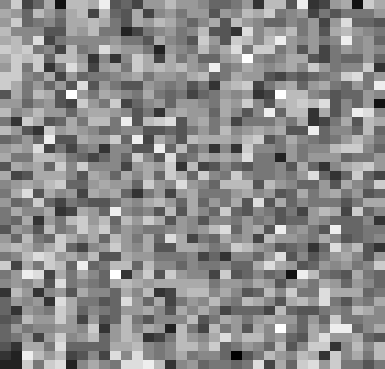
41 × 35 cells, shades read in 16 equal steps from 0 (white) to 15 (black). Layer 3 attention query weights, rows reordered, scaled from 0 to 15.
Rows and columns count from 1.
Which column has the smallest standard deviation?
18
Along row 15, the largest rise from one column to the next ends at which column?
30
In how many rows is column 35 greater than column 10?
20
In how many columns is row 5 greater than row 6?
17
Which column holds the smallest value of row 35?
6
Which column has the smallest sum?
3
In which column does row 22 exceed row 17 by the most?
4
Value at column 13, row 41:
2
